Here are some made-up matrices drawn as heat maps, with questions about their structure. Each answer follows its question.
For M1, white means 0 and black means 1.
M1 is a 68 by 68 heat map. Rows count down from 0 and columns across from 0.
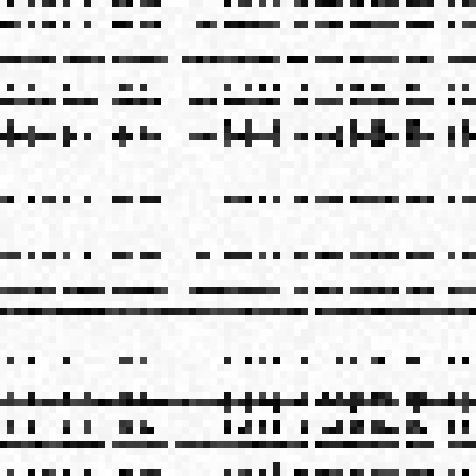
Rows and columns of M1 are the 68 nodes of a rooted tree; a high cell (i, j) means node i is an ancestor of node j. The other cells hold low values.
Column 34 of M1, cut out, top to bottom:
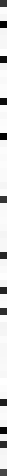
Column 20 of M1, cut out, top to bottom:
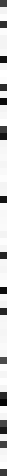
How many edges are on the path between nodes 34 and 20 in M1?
7
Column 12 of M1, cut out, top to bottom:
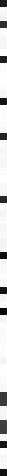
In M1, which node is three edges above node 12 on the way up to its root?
61
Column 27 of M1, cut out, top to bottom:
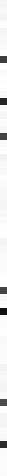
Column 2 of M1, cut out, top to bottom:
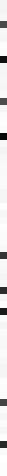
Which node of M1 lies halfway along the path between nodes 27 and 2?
3
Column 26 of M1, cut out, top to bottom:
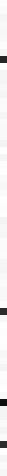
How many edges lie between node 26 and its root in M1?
4
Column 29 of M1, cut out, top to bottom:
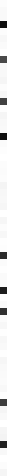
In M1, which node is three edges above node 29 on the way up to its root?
19
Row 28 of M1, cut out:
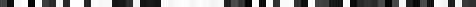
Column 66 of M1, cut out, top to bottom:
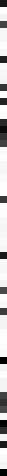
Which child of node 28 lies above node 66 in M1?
0
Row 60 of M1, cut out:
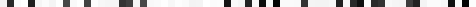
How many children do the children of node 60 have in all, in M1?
1
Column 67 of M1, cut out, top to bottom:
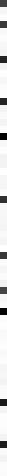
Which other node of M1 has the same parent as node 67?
16
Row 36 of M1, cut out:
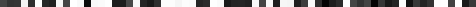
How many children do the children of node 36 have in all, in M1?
3
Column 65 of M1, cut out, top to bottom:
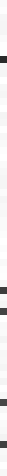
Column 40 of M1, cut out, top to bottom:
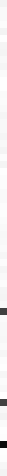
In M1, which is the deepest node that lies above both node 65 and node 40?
63
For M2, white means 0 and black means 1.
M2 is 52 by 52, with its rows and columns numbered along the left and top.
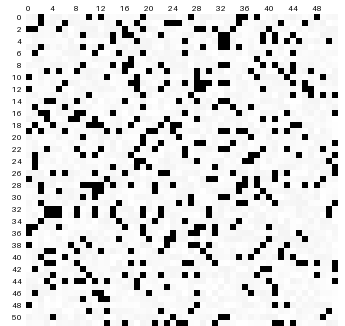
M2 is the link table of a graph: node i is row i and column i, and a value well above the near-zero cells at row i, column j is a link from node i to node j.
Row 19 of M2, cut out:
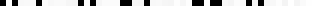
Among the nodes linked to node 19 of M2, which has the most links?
node 41
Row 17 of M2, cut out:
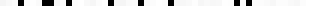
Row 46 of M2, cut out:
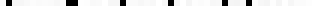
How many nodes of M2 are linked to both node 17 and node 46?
3
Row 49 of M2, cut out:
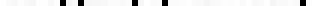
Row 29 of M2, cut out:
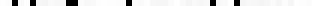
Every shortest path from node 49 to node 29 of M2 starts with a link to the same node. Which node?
node 22
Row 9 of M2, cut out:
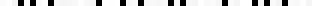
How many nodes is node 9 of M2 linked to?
12
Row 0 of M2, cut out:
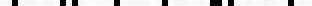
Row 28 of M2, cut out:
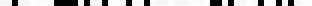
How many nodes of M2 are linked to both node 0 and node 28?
7
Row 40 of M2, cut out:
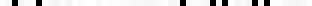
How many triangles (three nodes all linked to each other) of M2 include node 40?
1
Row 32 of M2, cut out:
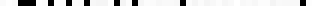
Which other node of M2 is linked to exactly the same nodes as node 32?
node 33
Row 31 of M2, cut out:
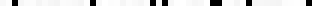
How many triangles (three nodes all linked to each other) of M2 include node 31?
4
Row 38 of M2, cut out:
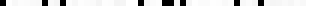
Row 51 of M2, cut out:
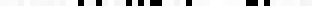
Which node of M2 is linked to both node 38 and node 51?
node 23
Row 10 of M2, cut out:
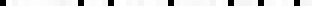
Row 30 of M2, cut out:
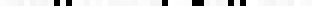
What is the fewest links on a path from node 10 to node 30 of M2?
2
